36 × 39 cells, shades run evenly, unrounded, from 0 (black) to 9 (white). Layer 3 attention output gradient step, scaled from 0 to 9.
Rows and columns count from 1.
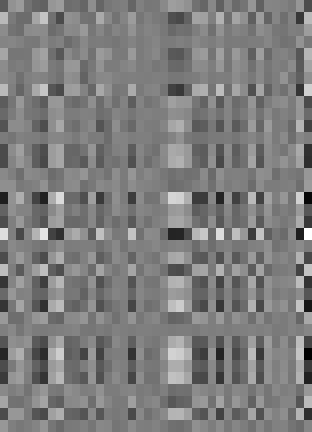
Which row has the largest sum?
20
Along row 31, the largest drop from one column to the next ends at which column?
39
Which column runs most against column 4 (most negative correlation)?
35
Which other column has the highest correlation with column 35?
27
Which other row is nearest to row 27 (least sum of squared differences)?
34
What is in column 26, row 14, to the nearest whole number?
3
